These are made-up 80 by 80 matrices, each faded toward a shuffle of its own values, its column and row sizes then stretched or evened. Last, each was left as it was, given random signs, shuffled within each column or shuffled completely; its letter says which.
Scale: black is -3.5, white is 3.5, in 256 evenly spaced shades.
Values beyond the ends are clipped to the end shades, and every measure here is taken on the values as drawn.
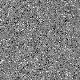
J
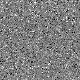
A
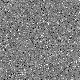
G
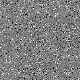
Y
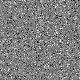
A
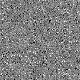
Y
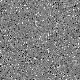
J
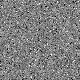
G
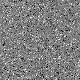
G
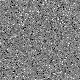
G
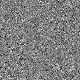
J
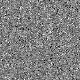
A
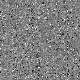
J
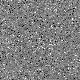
G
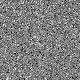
G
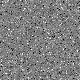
G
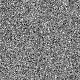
G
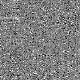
Y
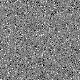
Y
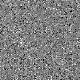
Y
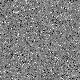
G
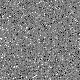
G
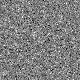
G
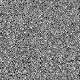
Y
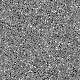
G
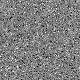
G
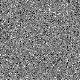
A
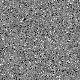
J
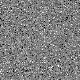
A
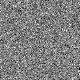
J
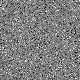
G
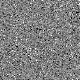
A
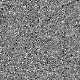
Y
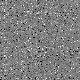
A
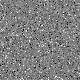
G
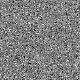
A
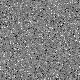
G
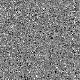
A
